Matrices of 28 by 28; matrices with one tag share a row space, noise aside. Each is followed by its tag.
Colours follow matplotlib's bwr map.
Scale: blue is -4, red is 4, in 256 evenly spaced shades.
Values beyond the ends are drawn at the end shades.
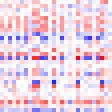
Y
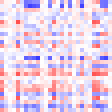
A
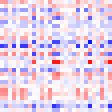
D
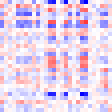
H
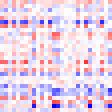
D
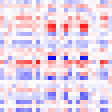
H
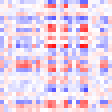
H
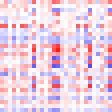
D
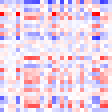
A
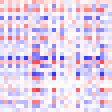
Y
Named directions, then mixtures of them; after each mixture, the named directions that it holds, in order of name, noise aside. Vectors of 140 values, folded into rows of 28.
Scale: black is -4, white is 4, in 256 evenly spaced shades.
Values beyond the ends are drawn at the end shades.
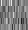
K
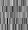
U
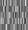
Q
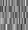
Q.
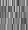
K, Q.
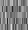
U.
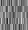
K, U.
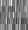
K, U.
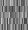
Q, U.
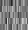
K, U.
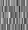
Q, U.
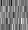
K.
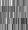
K, U.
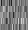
K.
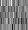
K.
